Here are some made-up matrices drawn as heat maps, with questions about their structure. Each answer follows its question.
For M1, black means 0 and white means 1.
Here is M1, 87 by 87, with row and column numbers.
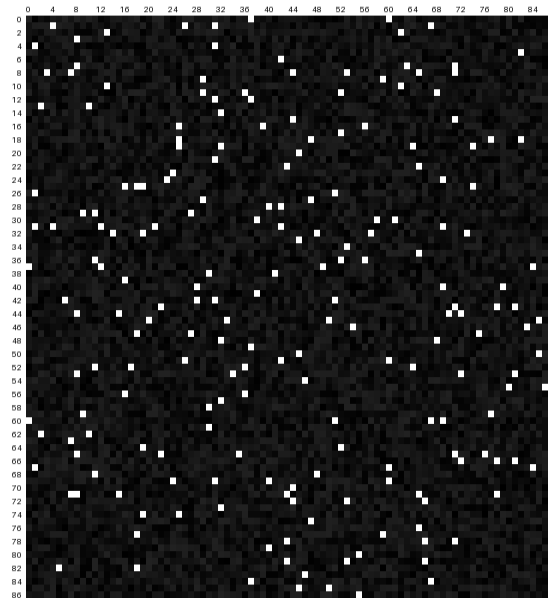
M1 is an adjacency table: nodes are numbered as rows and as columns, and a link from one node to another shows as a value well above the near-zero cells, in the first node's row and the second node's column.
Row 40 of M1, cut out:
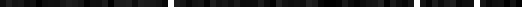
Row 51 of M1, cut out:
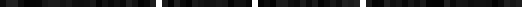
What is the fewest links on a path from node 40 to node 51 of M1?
3
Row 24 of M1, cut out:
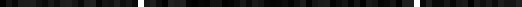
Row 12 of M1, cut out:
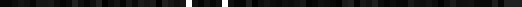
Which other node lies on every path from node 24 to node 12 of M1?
node 69
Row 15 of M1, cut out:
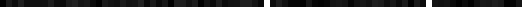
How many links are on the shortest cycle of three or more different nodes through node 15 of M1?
4
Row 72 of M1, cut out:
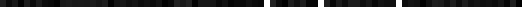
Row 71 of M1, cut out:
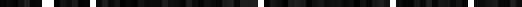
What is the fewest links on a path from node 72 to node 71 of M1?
3
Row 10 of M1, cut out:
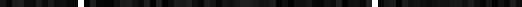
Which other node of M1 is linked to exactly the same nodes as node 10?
node 2
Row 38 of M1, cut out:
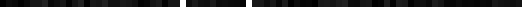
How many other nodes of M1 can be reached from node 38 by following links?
4
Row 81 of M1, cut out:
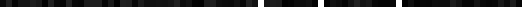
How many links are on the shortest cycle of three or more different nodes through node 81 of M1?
4
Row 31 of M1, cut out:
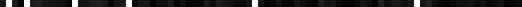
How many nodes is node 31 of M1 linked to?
6
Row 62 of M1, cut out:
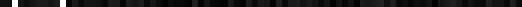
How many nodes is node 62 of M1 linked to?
2
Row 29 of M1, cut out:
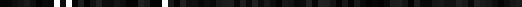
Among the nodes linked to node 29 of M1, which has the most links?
node 11
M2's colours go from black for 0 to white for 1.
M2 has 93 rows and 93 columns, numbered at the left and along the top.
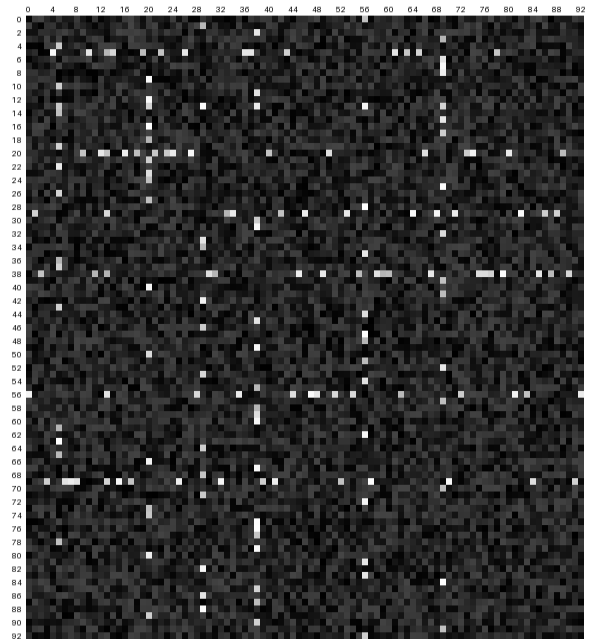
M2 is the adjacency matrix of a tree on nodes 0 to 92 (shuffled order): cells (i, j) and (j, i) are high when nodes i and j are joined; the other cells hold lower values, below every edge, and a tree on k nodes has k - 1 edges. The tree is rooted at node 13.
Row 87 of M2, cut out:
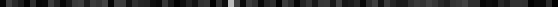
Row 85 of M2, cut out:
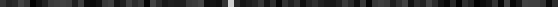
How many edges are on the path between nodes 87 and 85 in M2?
2
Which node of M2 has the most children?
38
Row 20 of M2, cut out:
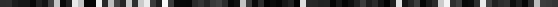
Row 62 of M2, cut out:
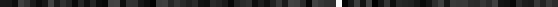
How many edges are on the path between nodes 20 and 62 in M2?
3
